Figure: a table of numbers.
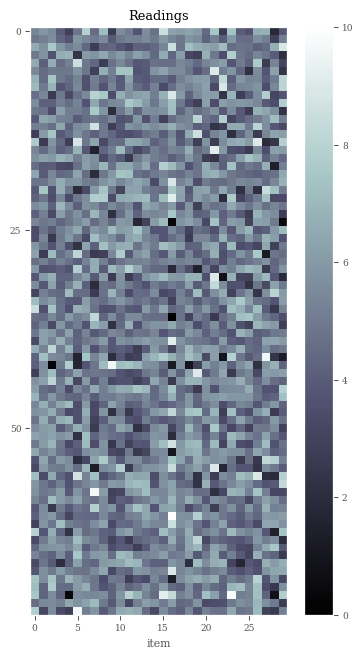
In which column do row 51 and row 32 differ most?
5
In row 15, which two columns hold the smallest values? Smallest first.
7, 25
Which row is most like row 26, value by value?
60
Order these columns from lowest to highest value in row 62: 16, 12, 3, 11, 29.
11, 12, 29, 3, 16
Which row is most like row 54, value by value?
20
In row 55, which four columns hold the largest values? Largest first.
21, 16, 10, 6
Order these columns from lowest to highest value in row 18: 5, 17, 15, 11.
17, 15, 5, 11
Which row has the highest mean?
71
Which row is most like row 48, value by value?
52
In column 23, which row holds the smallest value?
13
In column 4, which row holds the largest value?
42
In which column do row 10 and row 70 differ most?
2
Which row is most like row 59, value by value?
65
